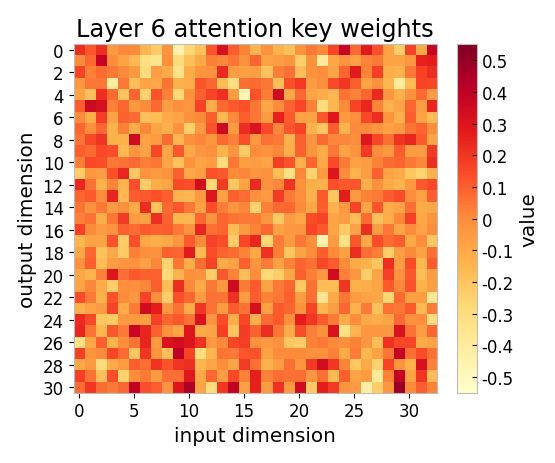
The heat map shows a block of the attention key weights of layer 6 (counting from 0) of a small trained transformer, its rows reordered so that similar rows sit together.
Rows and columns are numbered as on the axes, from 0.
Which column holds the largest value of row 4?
18
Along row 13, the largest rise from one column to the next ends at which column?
24
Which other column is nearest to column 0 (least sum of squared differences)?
1
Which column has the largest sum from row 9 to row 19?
12
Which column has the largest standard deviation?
9
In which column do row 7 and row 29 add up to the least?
27
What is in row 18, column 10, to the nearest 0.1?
0.3
